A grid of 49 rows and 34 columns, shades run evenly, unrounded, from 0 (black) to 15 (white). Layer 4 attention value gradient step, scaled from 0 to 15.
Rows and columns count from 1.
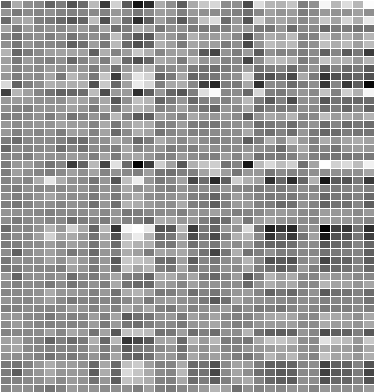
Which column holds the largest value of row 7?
13
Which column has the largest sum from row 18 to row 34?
12
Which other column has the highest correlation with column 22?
4
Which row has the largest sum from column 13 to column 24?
29
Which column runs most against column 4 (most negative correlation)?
20
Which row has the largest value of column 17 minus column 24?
11
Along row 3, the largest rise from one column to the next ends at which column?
24
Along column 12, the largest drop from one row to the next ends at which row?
43
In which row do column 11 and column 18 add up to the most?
21
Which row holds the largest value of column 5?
23
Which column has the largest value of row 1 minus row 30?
30
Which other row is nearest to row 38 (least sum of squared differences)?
25
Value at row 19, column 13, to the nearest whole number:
8
